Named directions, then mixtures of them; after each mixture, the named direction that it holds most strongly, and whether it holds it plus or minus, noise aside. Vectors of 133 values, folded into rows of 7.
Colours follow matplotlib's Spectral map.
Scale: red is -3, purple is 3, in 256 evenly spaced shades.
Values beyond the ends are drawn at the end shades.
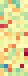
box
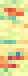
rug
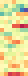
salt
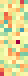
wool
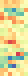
rug, minus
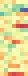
salt, plus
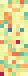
wool, plus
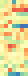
salt, minus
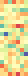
box, minus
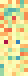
wool, minus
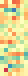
rug, minus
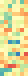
wool, minus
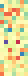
wool, plus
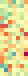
box, plus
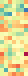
salt, plus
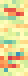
rug, plus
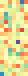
wool, minus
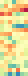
salt, minus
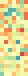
wool, minus
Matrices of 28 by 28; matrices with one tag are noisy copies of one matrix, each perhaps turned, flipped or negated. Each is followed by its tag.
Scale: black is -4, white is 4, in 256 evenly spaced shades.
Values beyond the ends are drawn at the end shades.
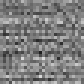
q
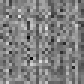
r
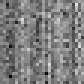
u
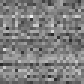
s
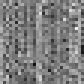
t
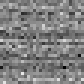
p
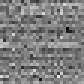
t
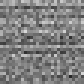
r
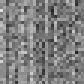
r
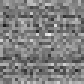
s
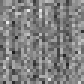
p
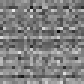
r
